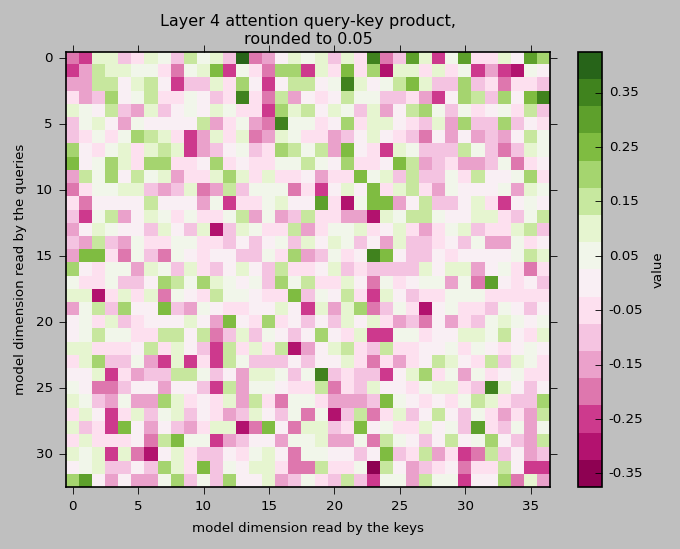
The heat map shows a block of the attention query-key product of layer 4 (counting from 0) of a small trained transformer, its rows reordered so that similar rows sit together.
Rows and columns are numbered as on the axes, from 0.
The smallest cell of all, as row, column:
31, 23
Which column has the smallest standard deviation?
29
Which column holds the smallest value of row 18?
2
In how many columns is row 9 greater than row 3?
16
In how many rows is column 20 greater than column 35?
10
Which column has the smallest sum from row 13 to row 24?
11
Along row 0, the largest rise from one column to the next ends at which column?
13
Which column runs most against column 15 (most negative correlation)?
30
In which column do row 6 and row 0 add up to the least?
14
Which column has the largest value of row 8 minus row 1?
0
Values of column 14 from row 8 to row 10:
-0.05 -0.05 0.05
